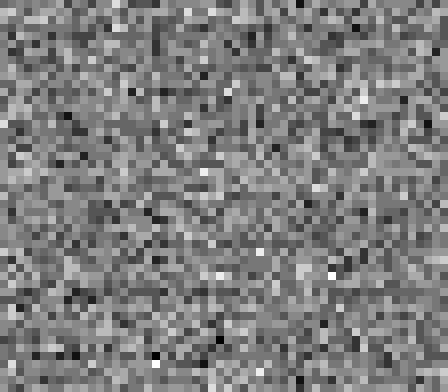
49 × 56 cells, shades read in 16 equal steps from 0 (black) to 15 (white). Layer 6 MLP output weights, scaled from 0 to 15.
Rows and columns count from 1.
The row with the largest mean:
22
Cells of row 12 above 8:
8
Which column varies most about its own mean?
20
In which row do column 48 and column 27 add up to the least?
44
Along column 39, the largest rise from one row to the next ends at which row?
46
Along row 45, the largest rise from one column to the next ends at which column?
21
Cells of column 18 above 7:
26
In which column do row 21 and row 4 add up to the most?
15
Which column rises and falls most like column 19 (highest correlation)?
28
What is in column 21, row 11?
7
